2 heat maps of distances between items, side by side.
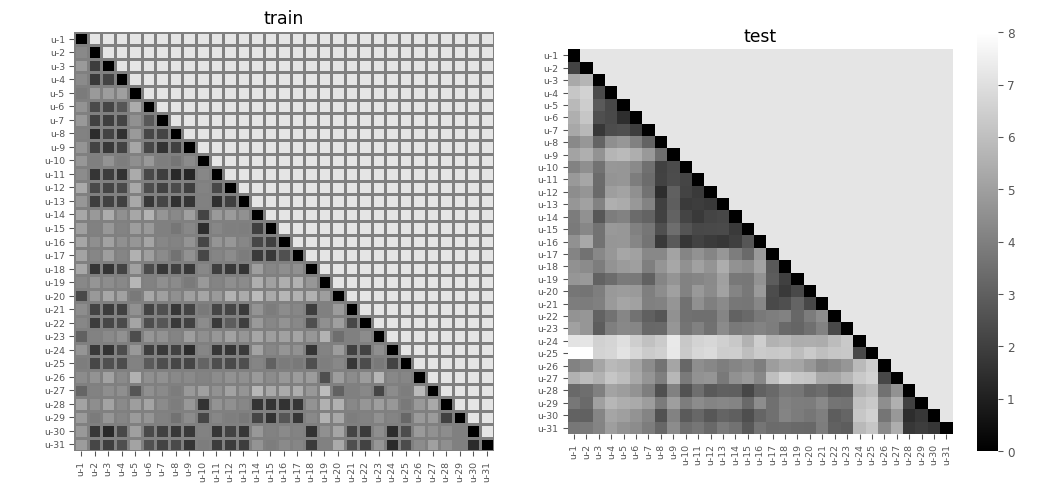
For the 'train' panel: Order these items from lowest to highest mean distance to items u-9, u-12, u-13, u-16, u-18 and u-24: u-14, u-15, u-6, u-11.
u-11, u-6, u-15, u-14
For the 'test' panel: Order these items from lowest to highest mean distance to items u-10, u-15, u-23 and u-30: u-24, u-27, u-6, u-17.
u-17, u-6, u-27, u-24
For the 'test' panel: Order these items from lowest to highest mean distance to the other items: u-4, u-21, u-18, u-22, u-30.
u-30, u-22, u-21, u-18, u-4
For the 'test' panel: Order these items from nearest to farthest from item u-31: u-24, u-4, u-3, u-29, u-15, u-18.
u-29, u-15, u-18, u-3, u-4, u-24
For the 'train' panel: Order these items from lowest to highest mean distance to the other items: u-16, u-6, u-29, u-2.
u-2, u-6, u-29, u-16
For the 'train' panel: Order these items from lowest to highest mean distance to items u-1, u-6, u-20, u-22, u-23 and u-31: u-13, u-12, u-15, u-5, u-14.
u-13, u-12, u-5, u-15, u-14
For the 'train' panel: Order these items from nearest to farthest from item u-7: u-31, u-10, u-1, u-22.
u-31, u-22, u-10, u-1
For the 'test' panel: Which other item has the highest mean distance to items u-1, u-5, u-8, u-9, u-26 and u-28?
u-25
